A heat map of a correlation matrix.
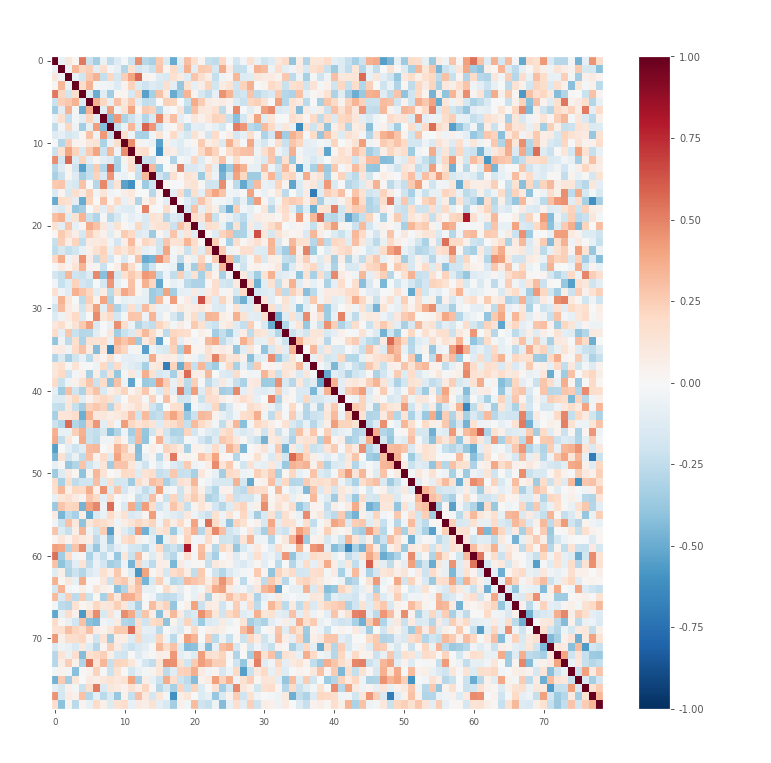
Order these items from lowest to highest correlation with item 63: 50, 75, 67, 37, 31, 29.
50, 75, 67, 29, 37, 31
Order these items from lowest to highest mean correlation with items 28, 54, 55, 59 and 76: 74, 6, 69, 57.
57, 74, 6, 69
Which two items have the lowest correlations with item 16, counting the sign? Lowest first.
37, 68
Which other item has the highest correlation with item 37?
59
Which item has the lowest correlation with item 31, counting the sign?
32
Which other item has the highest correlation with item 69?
11
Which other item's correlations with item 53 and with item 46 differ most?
30
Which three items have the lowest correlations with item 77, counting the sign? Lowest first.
48, 17, 34
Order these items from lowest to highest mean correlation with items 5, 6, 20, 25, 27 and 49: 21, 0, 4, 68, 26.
68, 0, 4, 21, 26
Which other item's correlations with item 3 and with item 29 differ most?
27
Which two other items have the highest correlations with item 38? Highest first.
19, 59
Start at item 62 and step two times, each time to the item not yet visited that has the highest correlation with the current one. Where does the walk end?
8
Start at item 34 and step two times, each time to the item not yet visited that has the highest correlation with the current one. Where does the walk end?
17
